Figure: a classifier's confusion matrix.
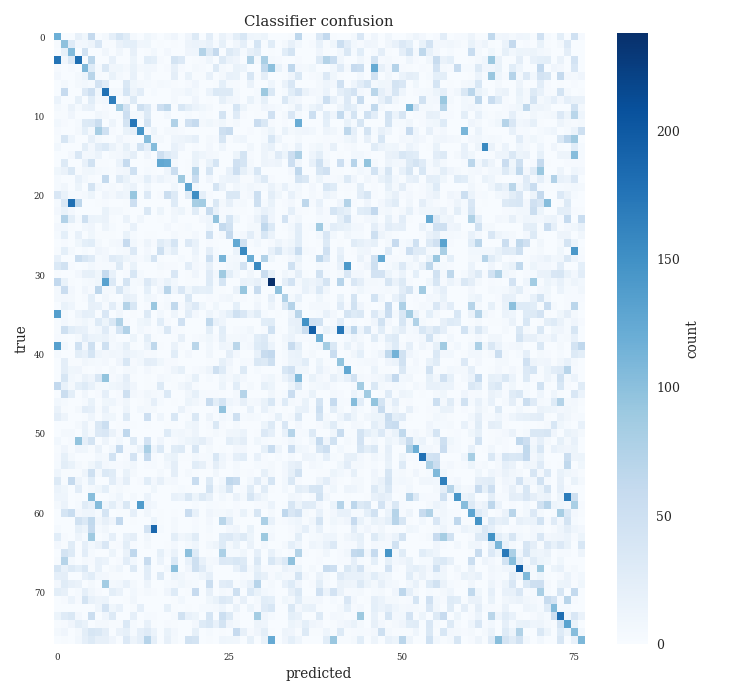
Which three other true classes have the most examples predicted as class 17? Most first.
67, 11, 34
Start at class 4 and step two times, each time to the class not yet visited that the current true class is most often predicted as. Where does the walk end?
43
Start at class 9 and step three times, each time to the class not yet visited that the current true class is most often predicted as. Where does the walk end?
0
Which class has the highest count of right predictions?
31
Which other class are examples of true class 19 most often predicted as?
66
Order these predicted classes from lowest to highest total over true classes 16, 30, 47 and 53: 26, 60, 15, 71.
71, 26, 15, 60
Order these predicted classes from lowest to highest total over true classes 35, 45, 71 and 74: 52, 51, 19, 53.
53, 19, 52, 51
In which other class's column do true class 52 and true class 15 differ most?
75
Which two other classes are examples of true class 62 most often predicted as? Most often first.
14, 5
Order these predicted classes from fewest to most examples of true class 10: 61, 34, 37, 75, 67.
67, 61, 34, 37, 75
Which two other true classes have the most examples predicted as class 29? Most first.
73, 69
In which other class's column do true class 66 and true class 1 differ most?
34
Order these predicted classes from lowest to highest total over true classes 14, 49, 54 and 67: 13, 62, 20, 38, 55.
38, 13, 20, 55, 62
